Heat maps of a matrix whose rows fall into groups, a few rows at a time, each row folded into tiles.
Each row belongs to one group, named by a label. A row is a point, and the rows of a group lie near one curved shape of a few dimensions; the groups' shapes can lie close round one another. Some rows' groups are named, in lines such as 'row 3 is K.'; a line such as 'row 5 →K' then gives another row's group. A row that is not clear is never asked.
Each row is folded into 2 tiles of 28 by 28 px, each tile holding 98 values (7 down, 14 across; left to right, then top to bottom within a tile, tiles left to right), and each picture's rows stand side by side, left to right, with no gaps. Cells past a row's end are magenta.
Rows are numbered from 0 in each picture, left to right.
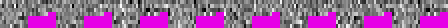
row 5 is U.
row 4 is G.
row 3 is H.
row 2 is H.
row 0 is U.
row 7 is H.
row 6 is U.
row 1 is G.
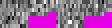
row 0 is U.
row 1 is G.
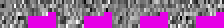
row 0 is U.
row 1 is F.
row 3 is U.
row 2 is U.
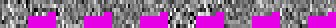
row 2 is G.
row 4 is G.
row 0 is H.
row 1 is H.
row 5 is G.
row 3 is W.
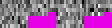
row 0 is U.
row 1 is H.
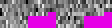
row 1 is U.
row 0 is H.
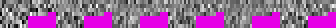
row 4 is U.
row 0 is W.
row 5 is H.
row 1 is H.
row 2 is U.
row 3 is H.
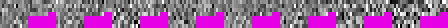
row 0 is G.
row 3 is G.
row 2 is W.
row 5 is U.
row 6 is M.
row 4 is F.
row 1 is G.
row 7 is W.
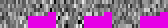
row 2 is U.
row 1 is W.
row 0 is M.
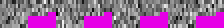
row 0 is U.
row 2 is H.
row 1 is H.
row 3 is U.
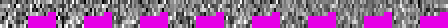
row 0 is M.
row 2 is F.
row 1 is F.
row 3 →H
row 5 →H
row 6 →U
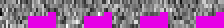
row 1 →F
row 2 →G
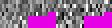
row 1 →M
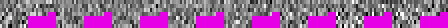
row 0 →W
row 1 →H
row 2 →U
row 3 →G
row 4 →G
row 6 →F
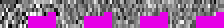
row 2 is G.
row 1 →H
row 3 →G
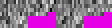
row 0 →M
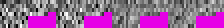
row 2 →U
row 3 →U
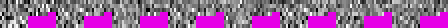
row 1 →W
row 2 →H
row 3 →W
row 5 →W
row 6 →U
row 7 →G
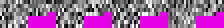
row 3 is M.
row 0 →F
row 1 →W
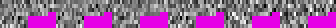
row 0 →U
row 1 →M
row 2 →G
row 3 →U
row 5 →M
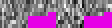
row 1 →H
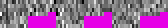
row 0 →M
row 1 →H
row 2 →U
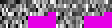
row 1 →M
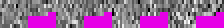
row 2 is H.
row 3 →M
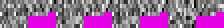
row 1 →M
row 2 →M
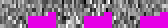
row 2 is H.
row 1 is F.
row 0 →G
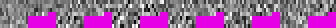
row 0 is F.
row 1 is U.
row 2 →M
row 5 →M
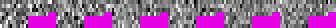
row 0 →M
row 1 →H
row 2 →H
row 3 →H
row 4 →G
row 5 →G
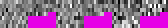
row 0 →F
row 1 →U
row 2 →F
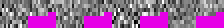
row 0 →W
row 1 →G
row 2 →W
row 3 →G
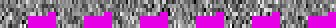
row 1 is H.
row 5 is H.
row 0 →W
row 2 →M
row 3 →H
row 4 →W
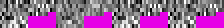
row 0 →F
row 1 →G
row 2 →F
